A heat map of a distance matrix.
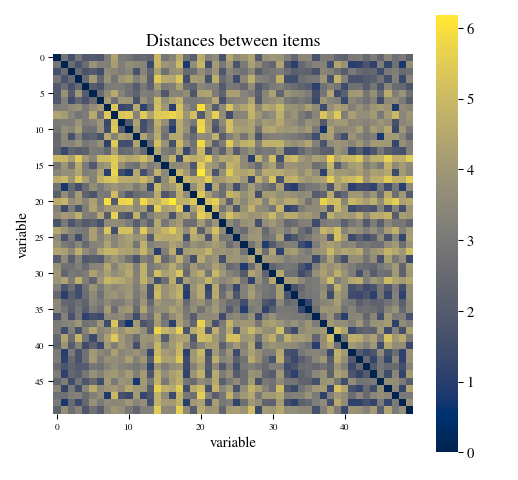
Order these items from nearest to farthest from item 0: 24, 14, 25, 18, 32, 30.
18, 32, 25, 30, 24, 14
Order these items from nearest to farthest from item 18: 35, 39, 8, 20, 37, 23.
23, 35, 37, 8, 39, 20
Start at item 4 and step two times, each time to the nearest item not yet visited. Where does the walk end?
40
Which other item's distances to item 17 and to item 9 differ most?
7
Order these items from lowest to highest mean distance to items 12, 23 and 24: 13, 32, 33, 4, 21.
4, 13, 32, 33, 21
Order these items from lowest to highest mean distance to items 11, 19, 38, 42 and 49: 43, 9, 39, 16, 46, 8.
43, 46, 39, 9, 16, 8
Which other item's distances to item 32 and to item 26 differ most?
21
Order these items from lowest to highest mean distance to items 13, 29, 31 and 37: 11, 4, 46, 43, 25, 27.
43, 4, 27, 25, 11, 46
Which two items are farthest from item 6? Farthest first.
14, 17
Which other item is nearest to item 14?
27
